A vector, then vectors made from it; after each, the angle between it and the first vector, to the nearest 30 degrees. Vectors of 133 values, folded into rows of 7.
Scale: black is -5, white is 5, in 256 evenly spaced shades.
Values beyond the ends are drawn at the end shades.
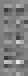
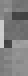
90 degrees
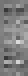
30 degrees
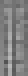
120 degrees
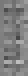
30 degrees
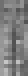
60 degrees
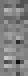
150 degrees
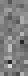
120 degrees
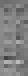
30 degrees
